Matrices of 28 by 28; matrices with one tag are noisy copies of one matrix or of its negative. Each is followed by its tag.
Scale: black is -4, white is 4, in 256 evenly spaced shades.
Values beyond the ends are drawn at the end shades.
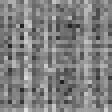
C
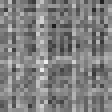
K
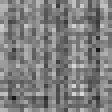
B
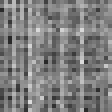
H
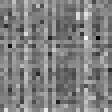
C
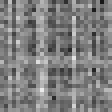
K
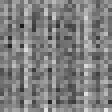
C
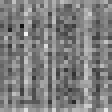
C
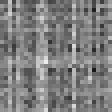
K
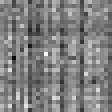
H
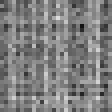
B
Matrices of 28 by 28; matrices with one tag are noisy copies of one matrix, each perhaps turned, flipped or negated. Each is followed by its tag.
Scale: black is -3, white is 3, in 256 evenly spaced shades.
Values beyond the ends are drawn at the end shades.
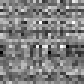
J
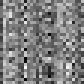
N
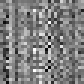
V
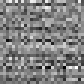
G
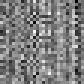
V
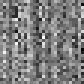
G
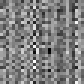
V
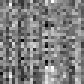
J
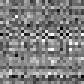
V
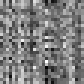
J
